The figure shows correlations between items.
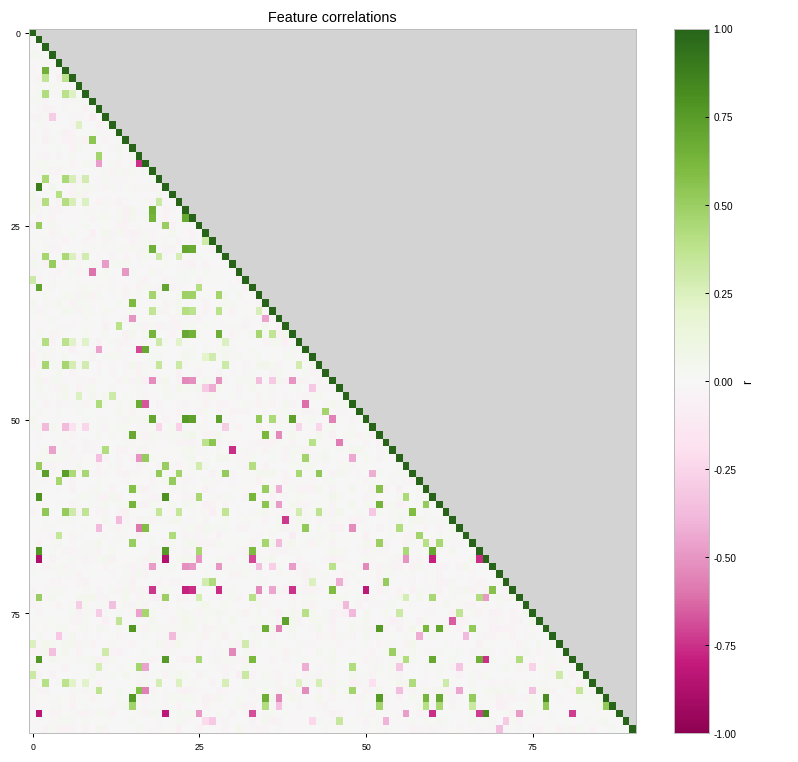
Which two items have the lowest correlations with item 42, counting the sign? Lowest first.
46, 89
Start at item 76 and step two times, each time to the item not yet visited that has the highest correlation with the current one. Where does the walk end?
13
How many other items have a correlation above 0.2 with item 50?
7
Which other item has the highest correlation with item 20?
1
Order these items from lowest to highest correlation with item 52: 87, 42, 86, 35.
42, 87, 35, 86
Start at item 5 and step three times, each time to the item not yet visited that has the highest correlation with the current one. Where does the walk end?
62
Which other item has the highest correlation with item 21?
58
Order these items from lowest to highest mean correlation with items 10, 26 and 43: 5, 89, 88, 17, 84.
17, 89, 88, 84, 5
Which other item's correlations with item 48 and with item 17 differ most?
16
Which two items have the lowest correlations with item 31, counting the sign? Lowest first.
9, 14
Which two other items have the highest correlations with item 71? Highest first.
53, 27
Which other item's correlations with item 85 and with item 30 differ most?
54
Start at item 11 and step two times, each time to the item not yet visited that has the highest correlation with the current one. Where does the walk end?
80
